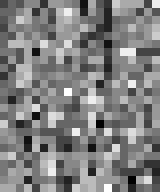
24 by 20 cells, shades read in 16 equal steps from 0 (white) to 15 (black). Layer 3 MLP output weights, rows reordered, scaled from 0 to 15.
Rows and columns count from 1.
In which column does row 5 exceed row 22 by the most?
7
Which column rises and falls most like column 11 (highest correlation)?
14
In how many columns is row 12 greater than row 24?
11
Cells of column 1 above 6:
19
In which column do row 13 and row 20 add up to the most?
5
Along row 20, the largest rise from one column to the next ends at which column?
3
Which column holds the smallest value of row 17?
10
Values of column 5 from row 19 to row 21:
4 9 8
